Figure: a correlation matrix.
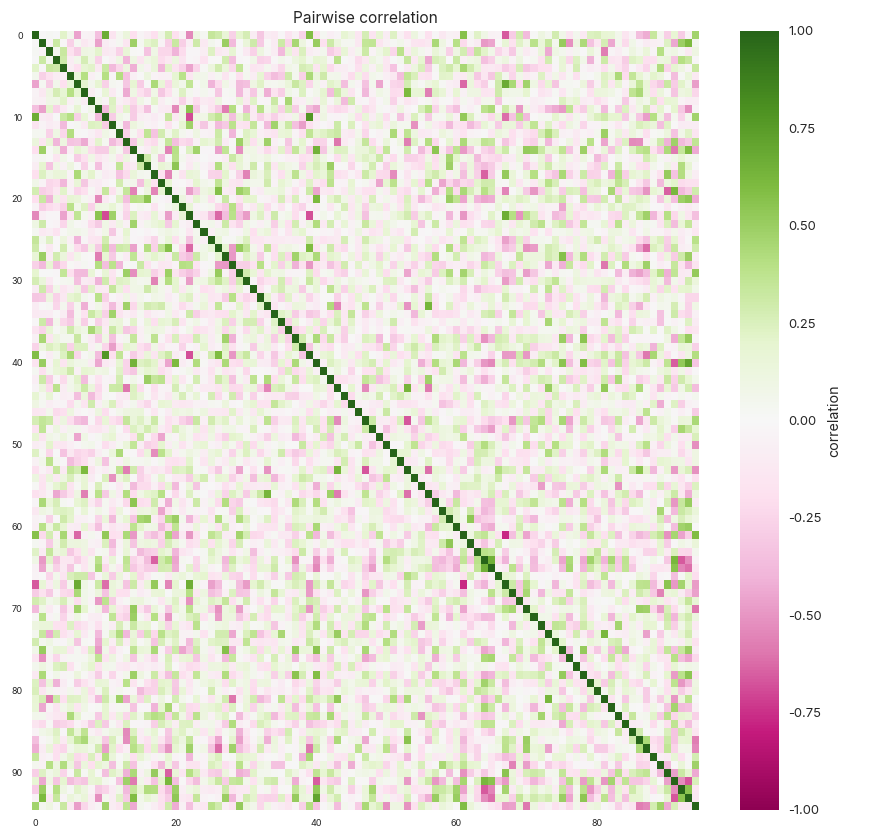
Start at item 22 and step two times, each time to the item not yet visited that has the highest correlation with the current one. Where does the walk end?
6
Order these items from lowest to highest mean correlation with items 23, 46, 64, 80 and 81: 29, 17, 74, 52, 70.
17, 29, 52, 70, 74
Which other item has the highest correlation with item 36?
8
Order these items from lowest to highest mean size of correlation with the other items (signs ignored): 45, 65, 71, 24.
24, 45, 71, 65
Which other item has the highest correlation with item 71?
14
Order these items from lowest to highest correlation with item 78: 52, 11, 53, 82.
82, 11, 52, 53
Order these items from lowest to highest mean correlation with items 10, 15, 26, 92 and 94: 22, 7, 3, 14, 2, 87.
22, 87, 14, 7, 2, 3
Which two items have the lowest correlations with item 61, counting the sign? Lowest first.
67, 6
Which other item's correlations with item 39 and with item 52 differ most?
10
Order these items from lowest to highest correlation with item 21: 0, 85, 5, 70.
0, 70, 85, 5
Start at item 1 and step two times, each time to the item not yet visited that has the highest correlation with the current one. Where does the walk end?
40
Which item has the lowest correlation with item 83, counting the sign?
55
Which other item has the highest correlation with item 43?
53
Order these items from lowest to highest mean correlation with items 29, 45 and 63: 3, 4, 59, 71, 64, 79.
71, 59, 3, 79, 4, 64
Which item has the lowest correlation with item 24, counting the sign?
11
